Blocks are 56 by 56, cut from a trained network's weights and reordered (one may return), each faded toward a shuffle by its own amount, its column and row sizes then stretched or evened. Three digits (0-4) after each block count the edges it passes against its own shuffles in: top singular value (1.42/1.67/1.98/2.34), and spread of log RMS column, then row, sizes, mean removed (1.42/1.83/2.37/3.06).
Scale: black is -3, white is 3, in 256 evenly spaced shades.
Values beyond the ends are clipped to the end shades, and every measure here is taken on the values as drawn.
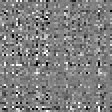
1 4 4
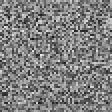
1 0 3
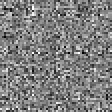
0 2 3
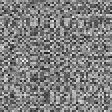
4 0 2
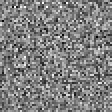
0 1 2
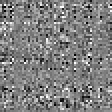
2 4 3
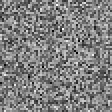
0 1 0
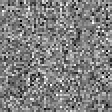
0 2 0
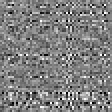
4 2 4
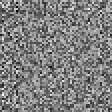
0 3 0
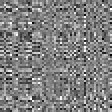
4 4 3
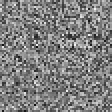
1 2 2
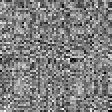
3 1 1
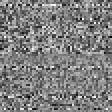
1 0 4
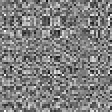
4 3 1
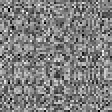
3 1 0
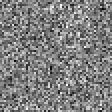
0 2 0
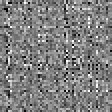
2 4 3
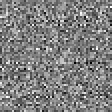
2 1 3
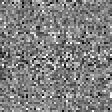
1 1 3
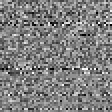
0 0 4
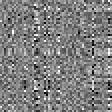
4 3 0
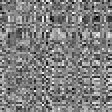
4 4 2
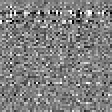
3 1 4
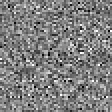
2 0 2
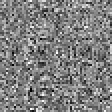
2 2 1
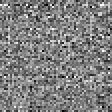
0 1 3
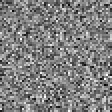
1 0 1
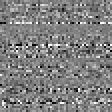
3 0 4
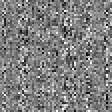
2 4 0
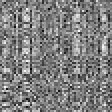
4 2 1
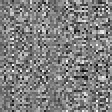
3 4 2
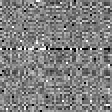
4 1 1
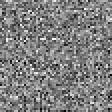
0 0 2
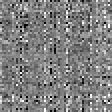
3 4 3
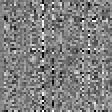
1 4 2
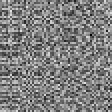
4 1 1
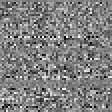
0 2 4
